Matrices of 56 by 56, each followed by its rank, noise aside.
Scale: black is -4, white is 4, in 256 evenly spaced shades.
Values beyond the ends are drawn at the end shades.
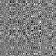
four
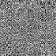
six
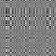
one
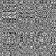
six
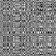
three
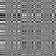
one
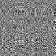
six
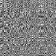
six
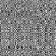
six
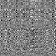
six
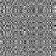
four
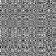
four
